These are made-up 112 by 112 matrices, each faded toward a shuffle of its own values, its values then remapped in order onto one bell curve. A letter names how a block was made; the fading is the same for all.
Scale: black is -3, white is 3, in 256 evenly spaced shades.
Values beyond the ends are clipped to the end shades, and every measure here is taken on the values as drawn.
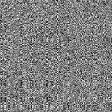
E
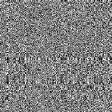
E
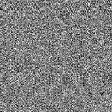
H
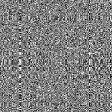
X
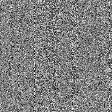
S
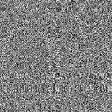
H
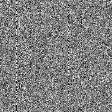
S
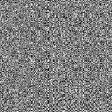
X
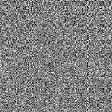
E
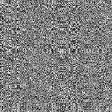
E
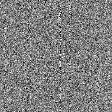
S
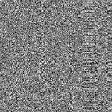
H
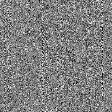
S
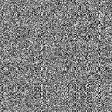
E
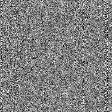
S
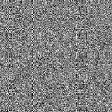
E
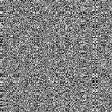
E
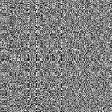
X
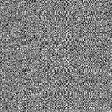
X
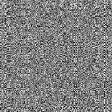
E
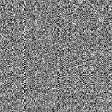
E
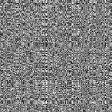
X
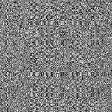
X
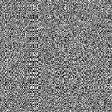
X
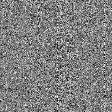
S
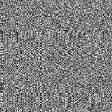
E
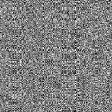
E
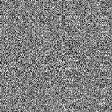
H
